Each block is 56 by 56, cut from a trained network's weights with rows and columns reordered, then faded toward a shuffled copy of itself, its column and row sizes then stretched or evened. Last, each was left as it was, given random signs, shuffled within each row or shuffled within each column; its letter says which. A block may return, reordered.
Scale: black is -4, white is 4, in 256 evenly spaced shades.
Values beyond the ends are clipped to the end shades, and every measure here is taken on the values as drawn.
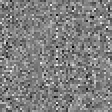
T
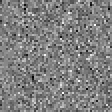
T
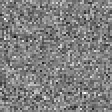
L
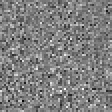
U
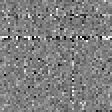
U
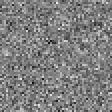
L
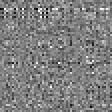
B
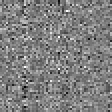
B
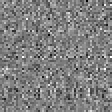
B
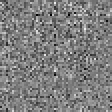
U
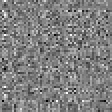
B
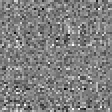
B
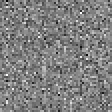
T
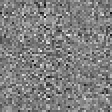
B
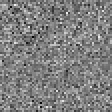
L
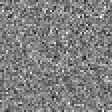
L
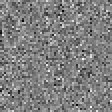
T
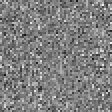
T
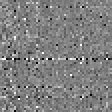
B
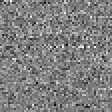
L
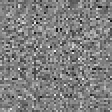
B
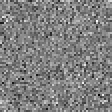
L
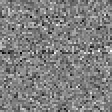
L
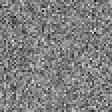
T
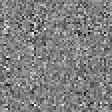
U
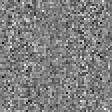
T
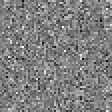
T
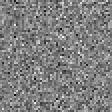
T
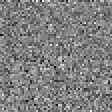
L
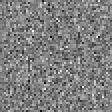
T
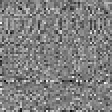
B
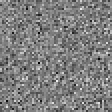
U
